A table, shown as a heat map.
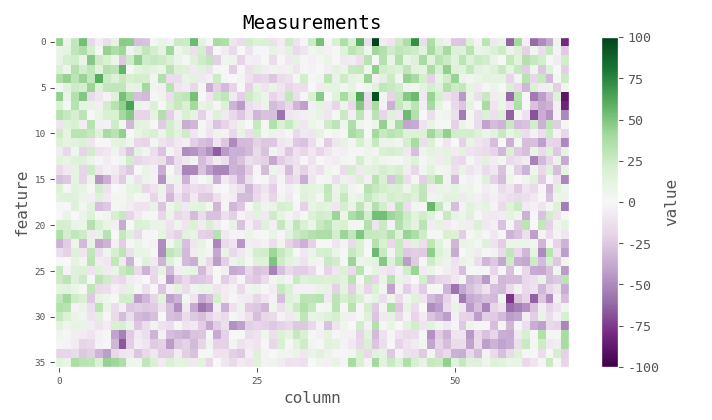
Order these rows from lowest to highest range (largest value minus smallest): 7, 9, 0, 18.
9, 18, 7, 0
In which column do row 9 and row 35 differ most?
44
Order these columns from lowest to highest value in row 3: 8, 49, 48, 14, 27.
27, 48, 14, 49, 8
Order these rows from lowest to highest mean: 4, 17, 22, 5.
22, 17, 5, 4
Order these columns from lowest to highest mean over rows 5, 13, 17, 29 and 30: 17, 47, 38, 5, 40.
17, 47, 40, 38, 5
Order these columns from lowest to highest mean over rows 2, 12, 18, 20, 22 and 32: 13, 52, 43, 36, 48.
13, 52, 36, 48, 43
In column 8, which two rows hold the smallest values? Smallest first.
33, 32
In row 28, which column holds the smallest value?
57
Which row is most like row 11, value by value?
31
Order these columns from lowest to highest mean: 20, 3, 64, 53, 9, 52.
64, 20, 53, 52, 9, 3
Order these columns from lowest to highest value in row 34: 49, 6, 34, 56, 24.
6, 56, 49, 24, 34
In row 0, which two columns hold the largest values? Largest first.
40, 45
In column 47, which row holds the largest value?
18
